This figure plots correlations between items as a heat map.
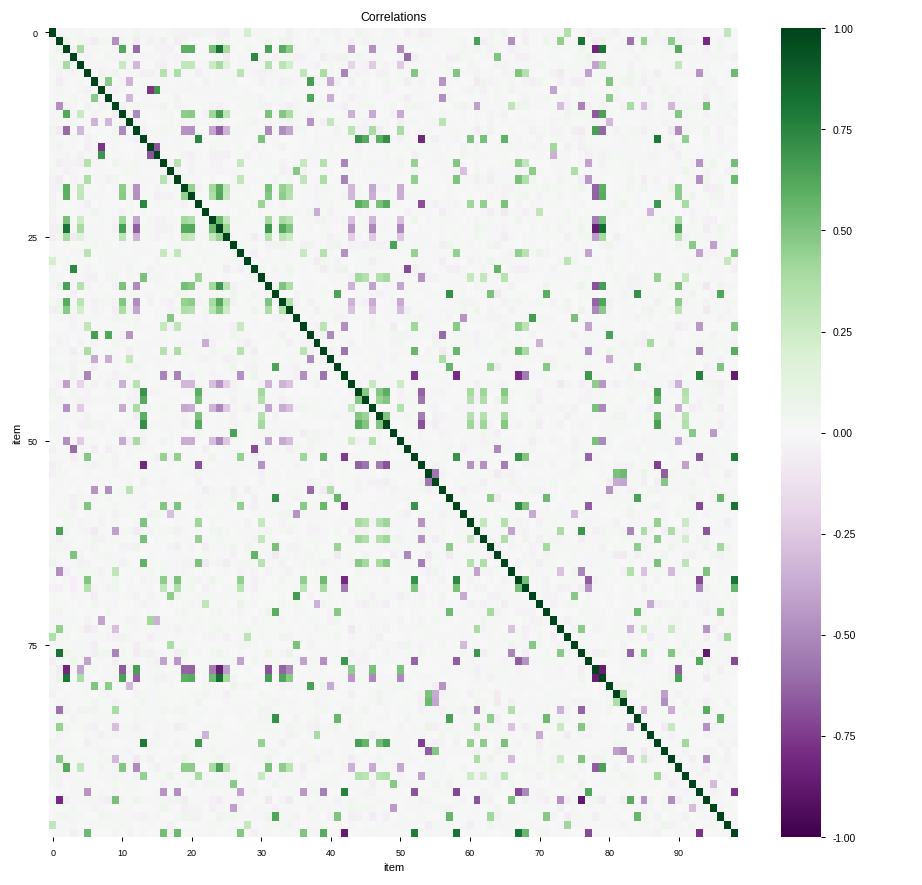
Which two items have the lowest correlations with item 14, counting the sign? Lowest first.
7, 15
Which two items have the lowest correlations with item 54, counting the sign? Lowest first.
88, 55
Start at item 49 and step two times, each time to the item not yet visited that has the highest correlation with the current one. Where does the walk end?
92
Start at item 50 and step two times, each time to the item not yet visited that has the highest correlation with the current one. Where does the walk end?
12
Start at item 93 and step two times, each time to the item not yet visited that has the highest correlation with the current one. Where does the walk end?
77
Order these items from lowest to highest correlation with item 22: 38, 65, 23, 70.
38, 65, 23, 70
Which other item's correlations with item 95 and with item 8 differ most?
37
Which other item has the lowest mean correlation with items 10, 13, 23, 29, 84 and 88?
78
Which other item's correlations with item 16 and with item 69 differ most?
35
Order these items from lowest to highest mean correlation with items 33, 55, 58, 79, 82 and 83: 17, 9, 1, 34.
1, 17, 9, 34
